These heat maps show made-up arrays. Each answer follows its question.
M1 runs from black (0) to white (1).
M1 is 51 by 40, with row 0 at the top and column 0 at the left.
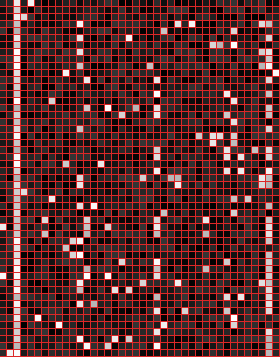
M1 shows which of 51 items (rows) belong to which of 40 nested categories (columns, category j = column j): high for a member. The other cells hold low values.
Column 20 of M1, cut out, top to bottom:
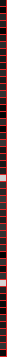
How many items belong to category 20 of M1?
2
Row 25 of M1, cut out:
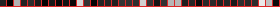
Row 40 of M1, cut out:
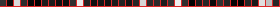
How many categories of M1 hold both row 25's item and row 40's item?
6
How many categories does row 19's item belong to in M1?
5
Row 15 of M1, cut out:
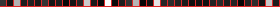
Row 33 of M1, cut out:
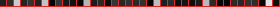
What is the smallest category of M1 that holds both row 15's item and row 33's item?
12
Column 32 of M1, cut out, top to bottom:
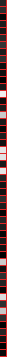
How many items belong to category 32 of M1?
8
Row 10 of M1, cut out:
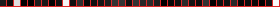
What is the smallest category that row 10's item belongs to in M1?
39
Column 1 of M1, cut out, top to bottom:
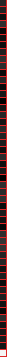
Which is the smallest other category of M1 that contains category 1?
38
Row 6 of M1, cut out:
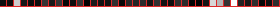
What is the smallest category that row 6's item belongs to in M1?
31
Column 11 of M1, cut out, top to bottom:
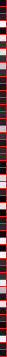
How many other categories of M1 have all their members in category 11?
10
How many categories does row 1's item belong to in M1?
1
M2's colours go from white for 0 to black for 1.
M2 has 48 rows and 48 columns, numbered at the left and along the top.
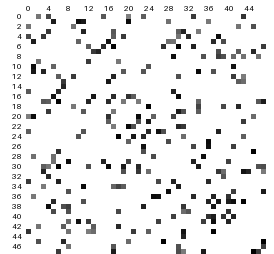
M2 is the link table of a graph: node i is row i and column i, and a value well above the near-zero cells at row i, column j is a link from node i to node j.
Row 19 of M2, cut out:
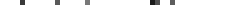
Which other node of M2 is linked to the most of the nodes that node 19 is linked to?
node 3
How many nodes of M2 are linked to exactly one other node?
2
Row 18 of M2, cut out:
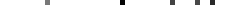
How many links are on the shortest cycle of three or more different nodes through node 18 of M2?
4
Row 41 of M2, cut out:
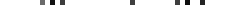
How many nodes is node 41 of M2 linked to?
7
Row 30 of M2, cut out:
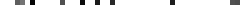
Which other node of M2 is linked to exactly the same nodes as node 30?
node 17
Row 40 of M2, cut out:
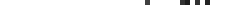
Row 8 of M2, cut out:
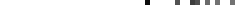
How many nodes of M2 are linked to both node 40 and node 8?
3
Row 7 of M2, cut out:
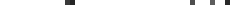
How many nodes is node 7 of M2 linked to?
5
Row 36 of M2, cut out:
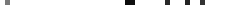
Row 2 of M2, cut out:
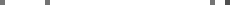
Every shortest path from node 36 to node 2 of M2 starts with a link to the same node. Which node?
node 33
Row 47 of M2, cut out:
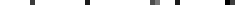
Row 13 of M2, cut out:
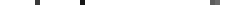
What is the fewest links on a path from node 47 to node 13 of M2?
3
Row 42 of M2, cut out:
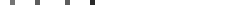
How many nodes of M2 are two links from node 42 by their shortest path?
10
